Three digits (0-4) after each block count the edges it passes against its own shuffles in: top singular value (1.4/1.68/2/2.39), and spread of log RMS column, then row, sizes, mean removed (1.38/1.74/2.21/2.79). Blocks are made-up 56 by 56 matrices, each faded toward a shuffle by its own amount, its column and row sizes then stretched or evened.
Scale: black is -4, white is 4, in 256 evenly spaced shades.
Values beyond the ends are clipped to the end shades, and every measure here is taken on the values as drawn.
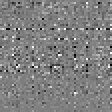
1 2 4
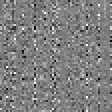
3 4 1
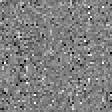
0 2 1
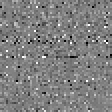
1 2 3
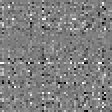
2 3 3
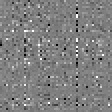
3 3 3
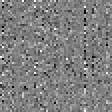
1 3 1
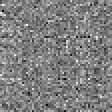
3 1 1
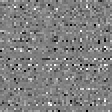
2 1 4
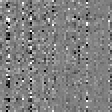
3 4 1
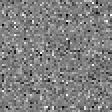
0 1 2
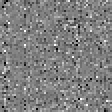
0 3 1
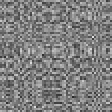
4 0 2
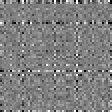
4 3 4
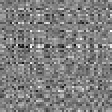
4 1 4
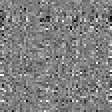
3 3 3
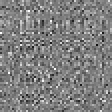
4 2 2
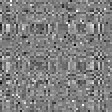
4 2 2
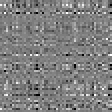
4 3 4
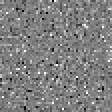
1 1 2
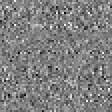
1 0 3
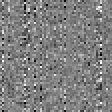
2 4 0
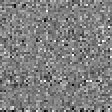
0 2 3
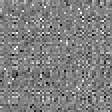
4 2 0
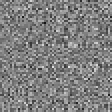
3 1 2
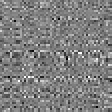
4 0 4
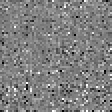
1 2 3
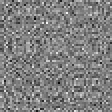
3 0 0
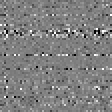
3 1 4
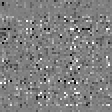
0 2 3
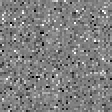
0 0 0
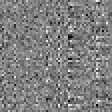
3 3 1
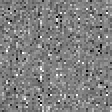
0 3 1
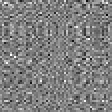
4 2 2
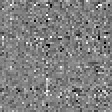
0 2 2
